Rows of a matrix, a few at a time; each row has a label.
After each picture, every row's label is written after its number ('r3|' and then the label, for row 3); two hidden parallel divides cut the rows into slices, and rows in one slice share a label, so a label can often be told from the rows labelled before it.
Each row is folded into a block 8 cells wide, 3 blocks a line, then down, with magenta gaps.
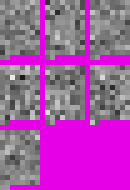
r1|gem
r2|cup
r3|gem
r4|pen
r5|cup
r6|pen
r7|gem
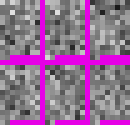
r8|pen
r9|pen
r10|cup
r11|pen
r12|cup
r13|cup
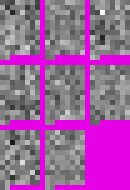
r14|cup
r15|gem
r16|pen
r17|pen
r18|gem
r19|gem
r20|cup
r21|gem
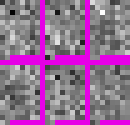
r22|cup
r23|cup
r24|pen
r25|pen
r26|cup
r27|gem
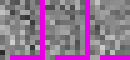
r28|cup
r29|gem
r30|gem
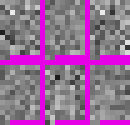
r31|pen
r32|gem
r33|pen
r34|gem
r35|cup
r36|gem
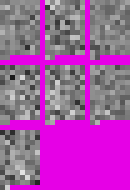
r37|gem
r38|pen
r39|gem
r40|cup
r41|cup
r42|gem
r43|cup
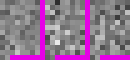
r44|gem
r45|cup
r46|cup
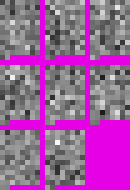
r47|cup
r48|pen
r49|pen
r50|pen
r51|cup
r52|cup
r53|gem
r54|pen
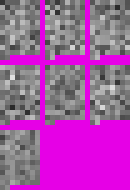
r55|cup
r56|cup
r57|cup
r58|pen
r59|gem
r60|cup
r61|gem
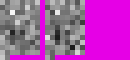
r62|pen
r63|pen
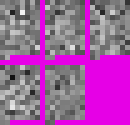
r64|cup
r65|cup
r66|cup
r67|cup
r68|gem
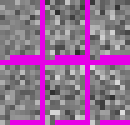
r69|gem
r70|cup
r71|cup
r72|gem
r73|pen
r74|pen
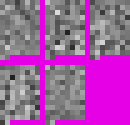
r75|gem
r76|pen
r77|cup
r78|cup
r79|gem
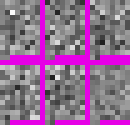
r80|pen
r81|cup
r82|pen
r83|pen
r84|pen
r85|gem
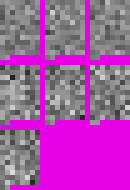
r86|gem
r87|gem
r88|gem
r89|cup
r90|cup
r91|pen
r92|cup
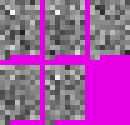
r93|pen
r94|pen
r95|cup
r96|pen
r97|pen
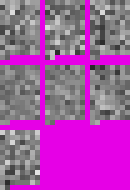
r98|pen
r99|cup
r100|pen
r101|gem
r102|gem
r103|cup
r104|pen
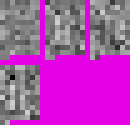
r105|gem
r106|cup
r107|pen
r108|cup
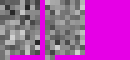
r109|cup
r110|pen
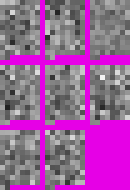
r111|pen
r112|cup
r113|gem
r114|pen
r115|pen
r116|pen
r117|pen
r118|pen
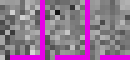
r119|pen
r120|cup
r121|gem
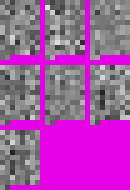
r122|cup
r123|cup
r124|gem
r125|pen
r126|gem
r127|pen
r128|pen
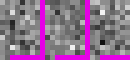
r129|pen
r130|cup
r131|pen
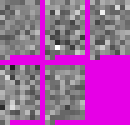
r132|gem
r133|pen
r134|pen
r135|cup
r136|gem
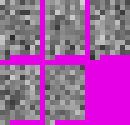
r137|pen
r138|pen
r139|cup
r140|pen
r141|gem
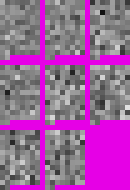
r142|gem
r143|gem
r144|cup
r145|gem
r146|cup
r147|pen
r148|cup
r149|pen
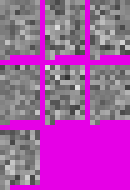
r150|gem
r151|cup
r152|cup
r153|gem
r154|pen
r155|gem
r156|cup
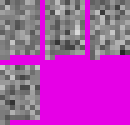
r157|gem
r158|pen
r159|cup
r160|pen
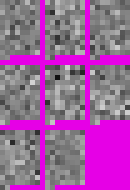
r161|gem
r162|pen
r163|gem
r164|gem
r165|cup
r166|cup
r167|cup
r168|gem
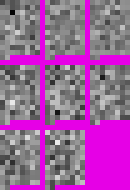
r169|cup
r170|gem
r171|gem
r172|cup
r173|cup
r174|cup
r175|pen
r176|pen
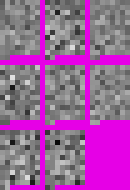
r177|gem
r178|cup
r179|gem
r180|pen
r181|gem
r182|gem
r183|cup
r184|cup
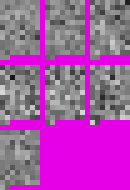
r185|gem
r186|gem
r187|cup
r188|cup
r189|cup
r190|pen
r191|gem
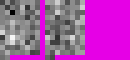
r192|cup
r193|pen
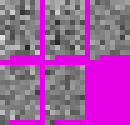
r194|pen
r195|pen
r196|gem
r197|gem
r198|gem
